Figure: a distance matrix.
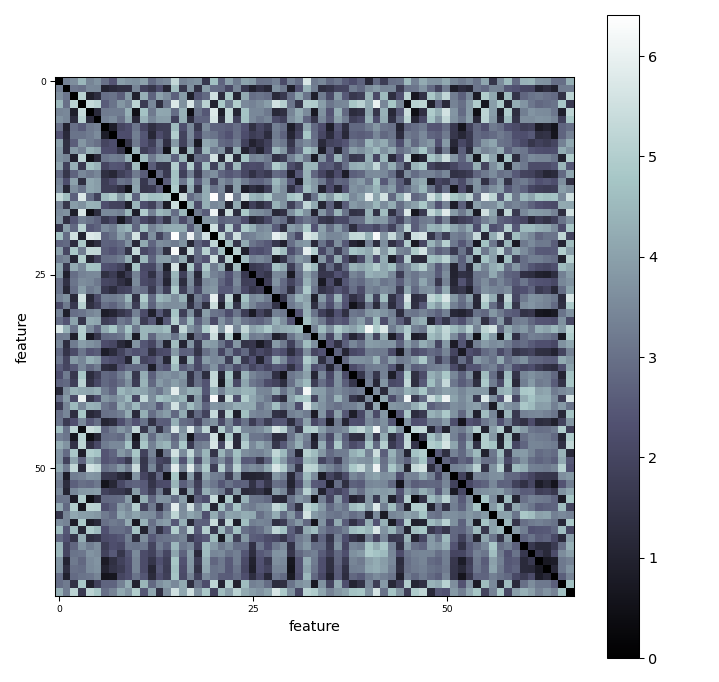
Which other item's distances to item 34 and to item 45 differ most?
3
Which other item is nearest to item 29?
38
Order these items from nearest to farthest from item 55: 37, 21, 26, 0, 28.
37, 26, 0, 21, 28
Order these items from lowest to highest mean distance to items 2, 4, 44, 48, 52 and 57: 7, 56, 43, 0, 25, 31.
43, 7, 25, 31, 0, 56
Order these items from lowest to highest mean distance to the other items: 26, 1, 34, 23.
1, 26, 34, 23
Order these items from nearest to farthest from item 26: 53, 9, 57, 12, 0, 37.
9, 53, 12, 37, 0, 57
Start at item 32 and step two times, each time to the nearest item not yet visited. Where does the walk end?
5
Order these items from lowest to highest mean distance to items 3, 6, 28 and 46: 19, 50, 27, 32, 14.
27, 14, 19, 50, 32
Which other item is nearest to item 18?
8
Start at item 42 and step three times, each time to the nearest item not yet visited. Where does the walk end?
0
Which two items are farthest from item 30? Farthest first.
15, 32
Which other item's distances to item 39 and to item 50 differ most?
41
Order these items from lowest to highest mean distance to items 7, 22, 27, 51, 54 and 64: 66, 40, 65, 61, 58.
61, 65, 58, 40, 66
